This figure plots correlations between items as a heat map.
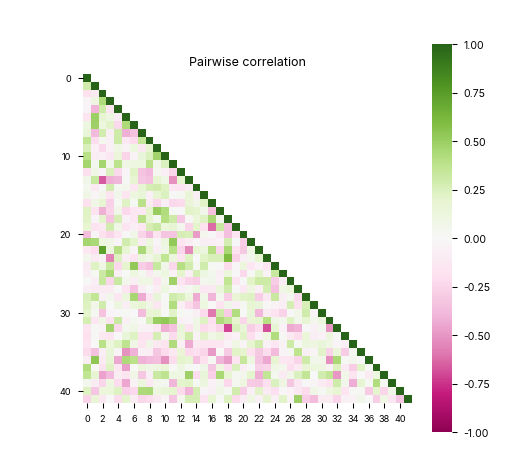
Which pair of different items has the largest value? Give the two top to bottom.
2, 22
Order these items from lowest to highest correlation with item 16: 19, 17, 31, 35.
19, 35, 17, 31
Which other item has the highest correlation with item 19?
30
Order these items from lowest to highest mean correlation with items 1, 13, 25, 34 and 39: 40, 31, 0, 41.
40, 31, 0, 41
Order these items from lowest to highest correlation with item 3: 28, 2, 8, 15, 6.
15, 8, 28, 6, 2
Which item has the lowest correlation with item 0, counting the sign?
20
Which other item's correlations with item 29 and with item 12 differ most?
11
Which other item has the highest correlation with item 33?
24
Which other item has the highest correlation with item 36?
1
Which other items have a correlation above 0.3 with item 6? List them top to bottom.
1, 5, 24, 28, 36
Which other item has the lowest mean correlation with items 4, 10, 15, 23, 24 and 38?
32
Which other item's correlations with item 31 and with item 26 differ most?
9
